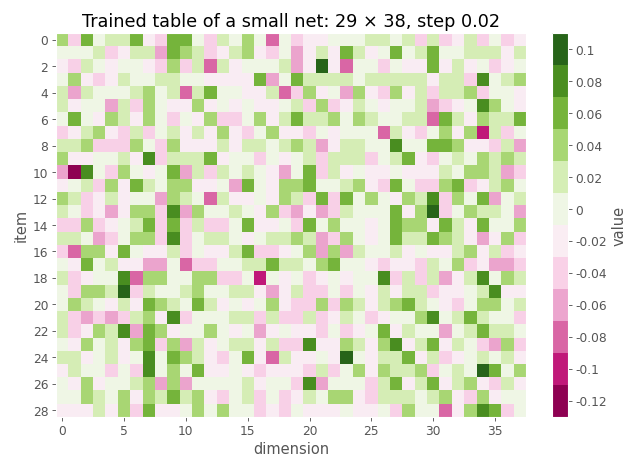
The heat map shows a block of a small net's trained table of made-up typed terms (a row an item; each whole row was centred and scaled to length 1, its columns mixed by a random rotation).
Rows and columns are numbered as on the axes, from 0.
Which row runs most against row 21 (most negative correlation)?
6
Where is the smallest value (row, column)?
10, 1
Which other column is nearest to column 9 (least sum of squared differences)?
27
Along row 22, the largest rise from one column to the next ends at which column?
7
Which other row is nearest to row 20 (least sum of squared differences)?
25
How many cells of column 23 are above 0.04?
3
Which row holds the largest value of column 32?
11
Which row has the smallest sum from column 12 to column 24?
18
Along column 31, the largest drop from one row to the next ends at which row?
28
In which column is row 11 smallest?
14
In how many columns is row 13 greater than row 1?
14
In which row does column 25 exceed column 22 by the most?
12
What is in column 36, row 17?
-0.06
